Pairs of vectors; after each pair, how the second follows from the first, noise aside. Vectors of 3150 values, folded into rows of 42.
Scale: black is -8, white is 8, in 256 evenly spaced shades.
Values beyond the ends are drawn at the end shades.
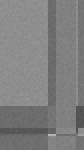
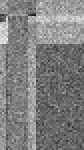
reversed, negated, scaled up.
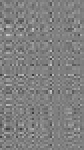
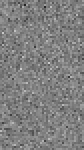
shuffled.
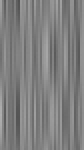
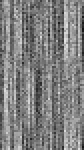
reversed, negated, scaled up.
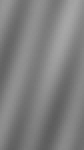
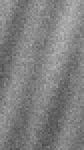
copied.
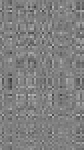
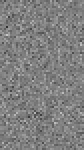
shuffled.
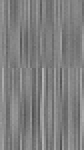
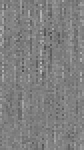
reversed, partly zeroed.
